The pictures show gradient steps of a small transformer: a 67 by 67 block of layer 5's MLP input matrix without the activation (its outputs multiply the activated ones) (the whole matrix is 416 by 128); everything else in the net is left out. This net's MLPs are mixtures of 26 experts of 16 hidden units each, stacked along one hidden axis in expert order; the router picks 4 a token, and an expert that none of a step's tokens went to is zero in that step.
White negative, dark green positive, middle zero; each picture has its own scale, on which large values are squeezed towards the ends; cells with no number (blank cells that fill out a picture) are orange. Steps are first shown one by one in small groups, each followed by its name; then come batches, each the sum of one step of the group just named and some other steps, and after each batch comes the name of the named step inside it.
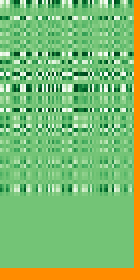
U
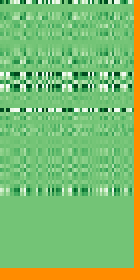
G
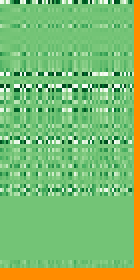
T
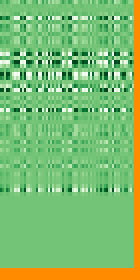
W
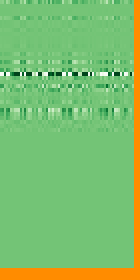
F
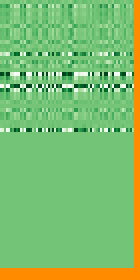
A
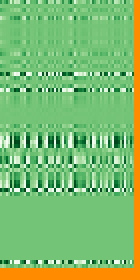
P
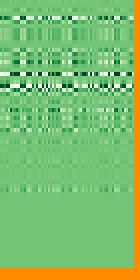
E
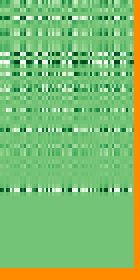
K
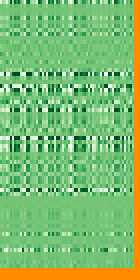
T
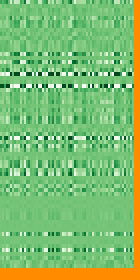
E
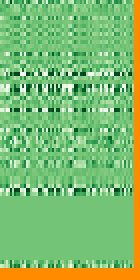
A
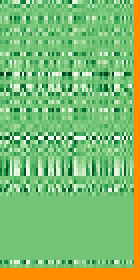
W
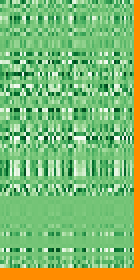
W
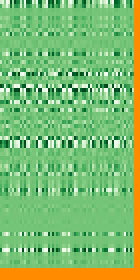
T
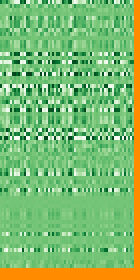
K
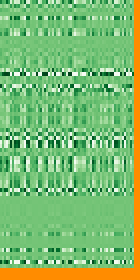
P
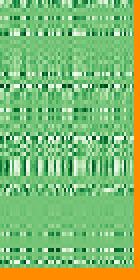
T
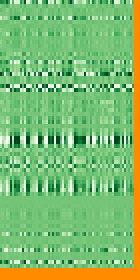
P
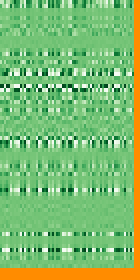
T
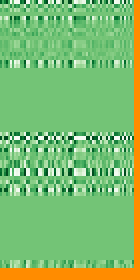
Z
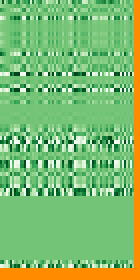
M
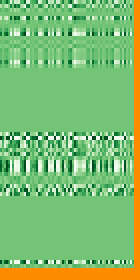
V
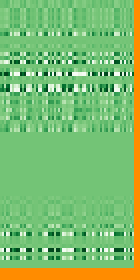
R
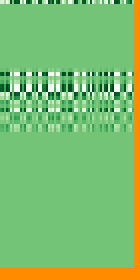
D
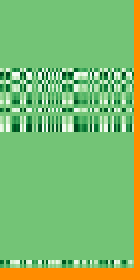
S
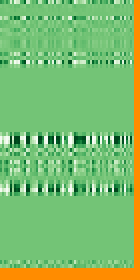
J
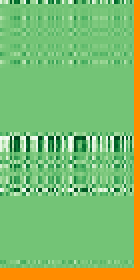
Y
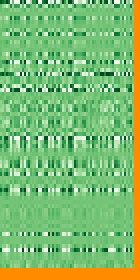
Z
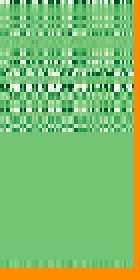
D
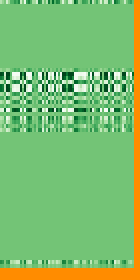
S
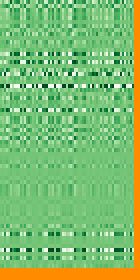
R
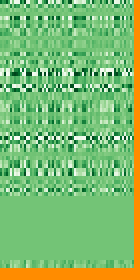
Z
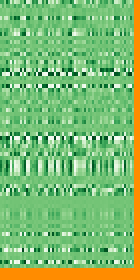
V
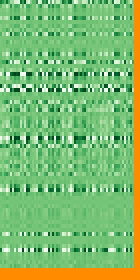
J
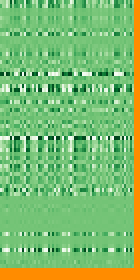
Y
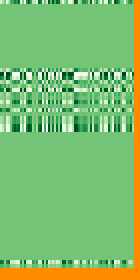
S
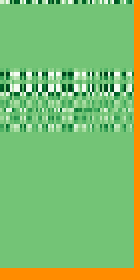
D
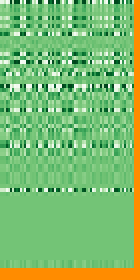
D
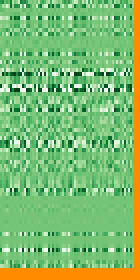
M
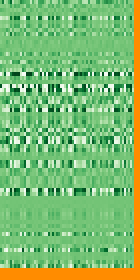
M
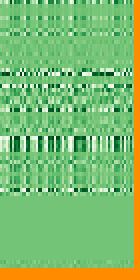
Y
